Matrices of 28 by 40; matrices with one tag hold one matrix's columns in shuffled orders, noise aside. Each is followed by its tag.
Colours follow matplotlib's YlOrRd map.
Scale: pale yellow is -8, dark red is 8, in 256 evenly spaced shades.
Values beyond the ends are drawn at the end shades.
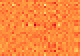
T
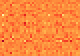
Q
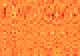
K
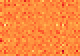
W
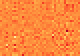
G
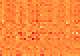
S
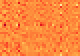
T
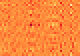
T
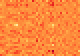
W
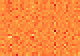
G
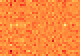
W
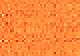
Q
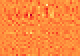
K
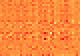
S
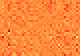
G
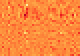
K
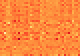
S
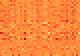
S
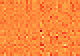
G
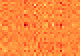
T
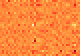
W
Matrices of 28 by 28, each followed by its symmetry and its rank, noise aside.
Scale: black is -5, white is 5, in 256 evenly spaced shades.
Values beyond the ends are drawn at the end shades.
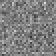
no symmetry, rank six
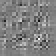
symmetric, rank three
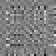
antisymmetric, rank four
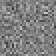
antisymmetric, rank six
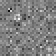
symmetric, rank four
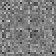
symmetric, rank four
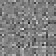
antisymmetric, rank six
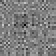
symmetric, rank four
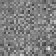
symmetric, rank six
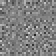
symmetric, rank four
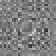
symmetric, rank three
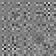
symmetric, rank three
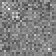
symmetric, rank six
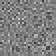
symmetric, rank six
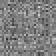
antisymmetric, rank six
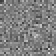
symmetric, rank six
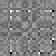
symmetric, rank three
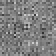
antisymmetric, rank six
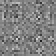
symmetric, rank six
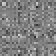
no symmetry, rank four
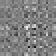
no symmetry, rank three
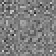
symmetric, rank six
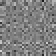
no symmetry, rank four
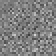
symmetric, rank six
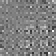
no symmetry, rank three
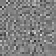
antisymmetric, rank six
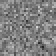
no symmetry, rank six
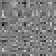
no symmetry, rank four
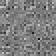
symmetric, rank four
